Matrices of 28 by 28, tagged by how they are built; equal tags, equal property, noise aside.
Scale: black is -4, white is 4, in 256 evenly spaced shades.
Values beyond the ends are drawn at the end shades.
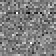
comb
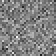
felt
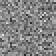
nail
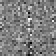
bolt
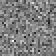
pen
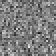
pen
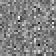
bolt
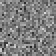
pen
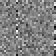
bolt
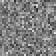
pen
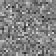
pen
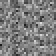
nail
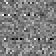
comb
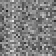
nail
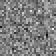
pen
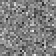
pen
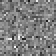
comb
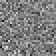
pen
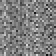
nail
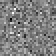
bolt
